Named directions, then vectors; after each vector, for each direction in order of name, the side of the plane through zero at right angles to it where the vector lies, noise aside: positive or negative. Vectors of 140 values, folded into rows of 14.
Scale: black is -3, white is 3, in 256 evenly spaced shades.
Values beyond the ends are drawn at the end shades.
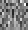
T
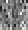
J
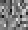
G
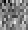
positive, positive, positive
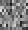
positive, negative, positive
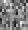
negative, positive, negative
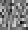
positive, negative, positive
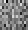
negative, negative, negative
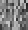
negative, negative, positive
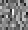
positive, negative, negative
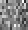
negative, negative, positive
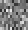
negative, positive, negative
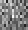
negative, negative, negative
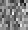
positive, positive, negative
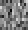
positive, negative, negative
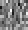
negative, positive, positive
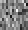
negative, negative, positive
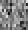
positive, negative, positive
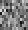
positive, negative, positive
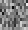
negative, positive, negative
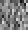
positive, positive, negative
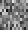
positive, negative, positive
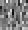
negative, positive, positive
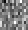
positive, positive, positive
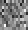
positive, positive, positive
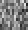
negative, negative, positive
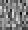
positive, negative, negative
